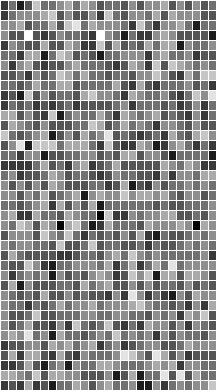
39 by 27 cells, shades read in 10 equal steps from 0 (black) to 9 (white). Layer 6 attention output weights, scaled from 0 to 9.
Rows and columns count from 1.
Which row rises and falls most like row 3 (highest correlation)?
15
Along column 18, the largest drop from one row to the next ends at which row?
4
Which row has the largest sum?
20
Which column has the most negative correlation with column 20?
6
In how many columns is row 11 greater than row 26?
6
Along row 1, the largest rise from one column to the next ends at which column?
5
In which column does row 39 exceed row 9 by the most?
27
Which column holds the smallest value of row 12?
8
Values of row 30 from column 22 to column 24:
1 5 3
